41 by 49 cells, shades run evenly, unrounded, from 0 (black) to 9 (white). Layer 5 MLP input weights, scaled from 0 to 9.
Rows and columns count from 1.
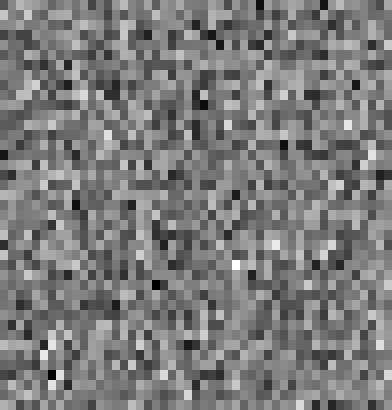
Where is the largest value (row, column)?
27, 30
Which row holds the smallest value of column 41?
1
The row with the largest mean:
35
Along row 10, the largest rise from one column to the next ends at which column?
26
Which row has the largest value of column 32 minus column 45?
9
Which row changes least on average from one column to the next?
40
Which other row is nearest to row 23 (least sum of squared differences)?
29
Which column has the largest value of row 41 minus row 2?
38
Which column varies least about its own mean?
31
